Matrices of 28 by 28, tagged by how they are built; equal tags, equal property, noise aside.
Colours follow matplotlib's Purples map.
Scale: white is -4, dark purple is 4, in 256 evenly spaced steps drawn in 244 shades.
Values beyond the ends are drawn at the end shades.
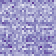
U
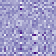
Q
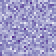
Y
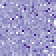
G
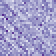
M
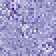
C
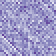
M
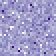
G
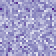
Y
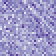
M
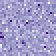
G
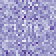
Q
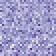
Y
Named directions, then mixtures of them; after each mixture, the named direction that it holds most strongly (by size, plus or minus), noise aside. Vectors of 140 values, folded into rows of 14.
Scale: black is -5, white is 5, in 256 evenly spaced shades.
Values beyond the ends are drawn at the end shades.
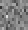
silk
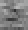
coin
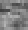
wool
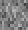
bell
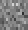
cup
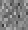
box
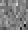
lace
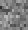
wool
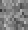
cup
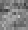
wool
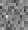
silk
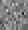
cup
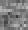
wool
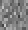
box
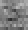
coin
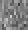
box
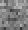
coin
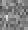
silk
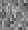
bell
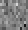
lace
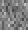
bell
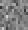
silk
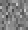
silk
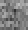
coin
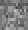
silk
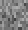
bell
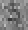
coin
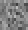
bell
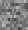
wool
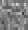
cup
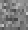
coin
